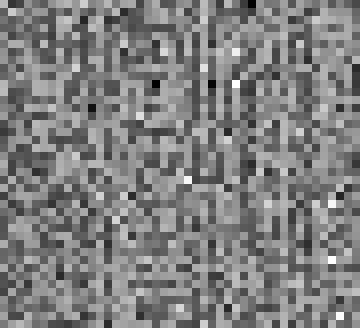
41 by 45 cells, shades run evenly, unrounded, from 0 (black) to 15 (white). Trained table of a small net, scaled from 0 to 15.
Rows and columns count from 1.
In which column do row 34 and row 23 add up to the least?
18
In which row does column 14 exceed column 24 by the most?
34
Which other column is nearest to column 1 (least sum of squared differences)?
35
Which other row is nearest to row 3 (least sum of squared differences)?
5
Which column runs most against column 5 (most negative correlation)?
36
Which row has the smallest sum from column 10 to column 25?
4
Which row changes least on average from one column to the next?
13
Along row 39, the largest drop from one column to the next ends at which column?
29
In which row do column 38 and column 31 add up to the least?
26
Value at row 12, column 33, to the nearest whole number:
11
